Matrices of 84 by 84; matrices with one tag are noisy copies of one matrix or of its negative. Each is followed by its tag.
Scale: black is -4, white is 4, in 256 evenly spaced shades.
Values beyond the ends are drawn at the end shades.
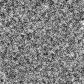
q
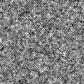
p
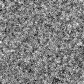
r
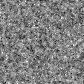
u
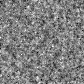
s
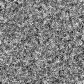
r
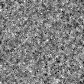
r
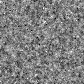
s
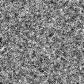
p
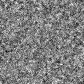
r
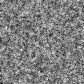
p
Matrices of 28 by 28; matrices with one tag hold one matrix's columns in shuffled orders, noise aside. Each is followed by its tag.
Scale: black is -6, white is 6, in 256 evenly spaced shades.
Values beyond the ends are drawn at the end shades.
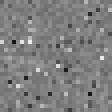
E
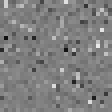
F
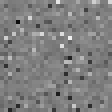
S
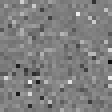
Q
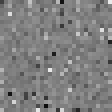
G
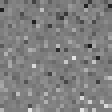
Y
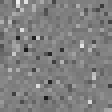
F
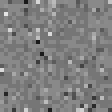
G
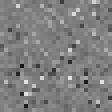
Q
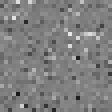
S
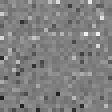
S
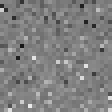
Y
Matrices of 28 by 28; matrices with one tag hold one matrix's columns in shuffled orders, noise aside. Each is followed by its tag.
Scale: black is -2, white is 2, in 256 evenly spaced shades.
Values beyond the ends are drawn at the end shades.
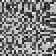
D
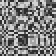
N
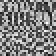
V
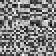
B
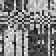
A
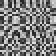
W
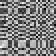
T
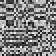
B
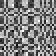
W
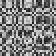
W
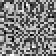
D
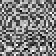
B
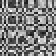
W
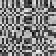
W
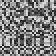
N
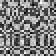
N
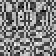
V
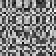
W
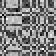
W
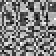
V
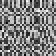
W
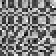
W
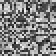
D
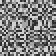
B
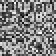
D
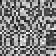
N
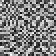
B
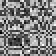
N
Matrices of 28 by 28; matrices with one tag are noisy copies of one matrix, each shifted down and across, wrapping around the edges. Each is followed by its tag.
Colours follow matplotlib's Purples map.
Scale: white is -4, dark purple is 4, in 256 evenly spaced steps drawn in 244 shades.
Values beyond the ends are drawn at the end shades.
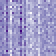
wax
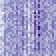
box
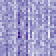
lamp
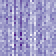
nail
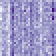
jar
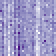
box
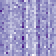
jar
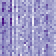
lamp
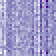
nail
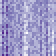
box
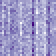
jar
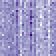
wax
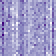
nail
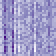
lamp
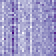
wax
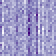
lamp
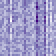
lamp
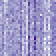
nail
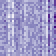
nail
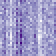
box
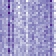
wax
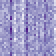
jar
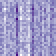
jar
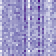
wax
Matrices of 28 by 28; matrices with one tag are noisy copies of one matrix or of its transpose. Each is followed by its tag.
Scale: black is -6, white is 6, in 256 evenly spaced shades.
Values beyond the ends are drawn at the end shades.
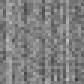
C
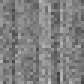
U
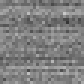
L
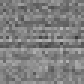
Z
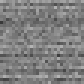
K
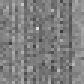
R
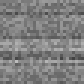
U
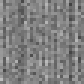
K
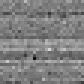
U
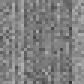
R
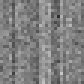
U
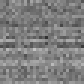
Z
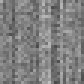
U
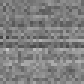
Z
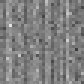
C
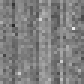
U
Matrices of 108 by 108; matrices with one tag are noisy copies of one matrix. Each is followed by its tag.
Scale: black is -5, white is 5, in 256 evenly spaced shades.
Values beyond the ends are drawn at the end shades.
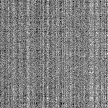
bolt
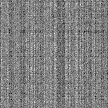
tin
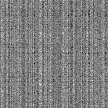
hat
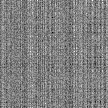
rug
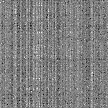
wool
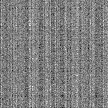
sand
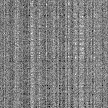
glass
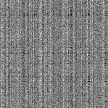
hat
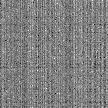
rug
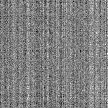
bolt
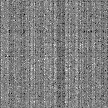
tin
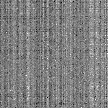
bolt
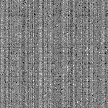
hat
